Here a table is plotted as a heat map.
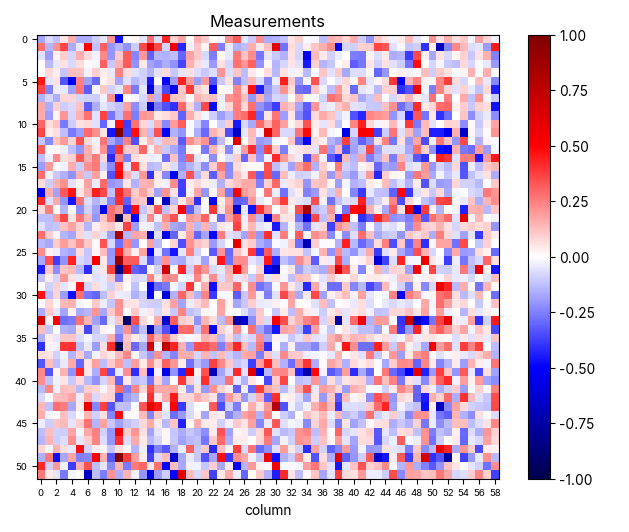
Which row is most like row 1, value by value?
43
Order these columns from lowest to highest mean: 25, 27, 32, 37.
37, 32, 25, 27
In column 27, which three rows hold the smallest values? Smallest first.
20, 38, 41
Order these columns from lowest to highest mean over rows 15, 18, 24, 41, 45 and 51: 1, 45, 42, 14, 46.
45, 42, 14, 1, 46
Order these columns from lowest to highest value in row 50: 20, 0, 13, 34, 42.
20, 42, 34, 13, 0
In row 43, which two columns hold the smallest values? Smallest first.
51, 49
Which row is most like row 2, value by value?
3
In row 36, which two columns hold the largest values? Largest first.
16, 14
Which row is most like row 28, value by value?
35
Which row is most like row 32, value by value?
4
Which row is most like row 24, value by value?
12
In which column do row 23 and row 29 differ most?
10
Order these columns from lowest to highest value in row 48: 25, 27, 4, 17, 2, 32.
17, 4, 32, 2, 27, 25
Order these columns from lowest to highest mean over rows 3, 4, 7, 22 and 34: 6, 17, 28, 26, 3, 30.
30, 17, 6, 28, 3, 26
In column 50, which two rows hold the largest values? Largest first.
36, 27
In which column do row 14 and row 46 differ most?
38
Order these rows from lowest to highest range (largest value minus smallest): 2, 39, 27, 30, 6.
2, 30, 6, 39, 27
